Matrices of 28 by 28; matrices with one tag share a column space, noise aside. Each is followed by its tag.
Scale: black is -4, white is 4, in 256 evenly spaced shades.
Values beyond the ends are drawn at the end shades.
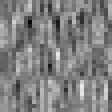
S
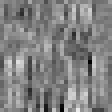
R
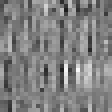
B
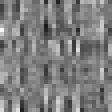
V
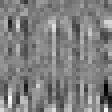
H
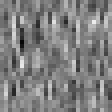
S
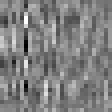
S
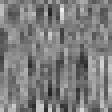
R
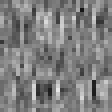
S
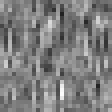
S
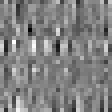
V
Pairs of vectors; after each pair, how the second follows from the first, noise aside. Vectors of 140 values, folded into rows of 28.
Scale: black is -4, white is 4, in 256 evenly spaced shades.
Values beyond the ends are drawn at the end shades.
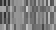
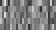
sign-scrambled.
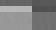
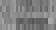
wrapped around, negated, shrunk.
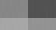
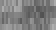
wrapped around, negated, shrunk.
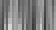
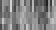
reversed, negated.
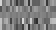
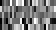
negated, scaled up.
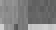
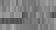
wrapped around, negated, shrunk.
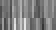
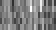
reversed.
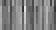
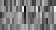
sign-scrambled.
